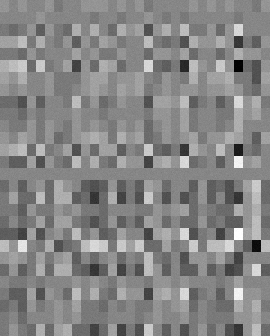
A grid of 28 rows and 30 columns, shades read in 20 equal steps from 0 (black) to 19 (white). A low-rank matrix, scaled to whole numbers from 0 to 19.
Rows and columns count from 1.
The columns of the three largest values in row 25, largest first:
27, 21, 9
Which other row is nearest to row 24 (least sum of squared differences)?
11
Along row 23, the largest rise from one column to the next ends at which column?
17
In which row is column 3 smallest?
20
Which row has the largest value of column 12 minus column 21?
6
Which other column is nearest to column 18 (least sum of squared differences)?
28
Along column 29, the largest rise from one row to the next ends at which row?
22
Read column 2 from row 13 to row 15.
13 7 10
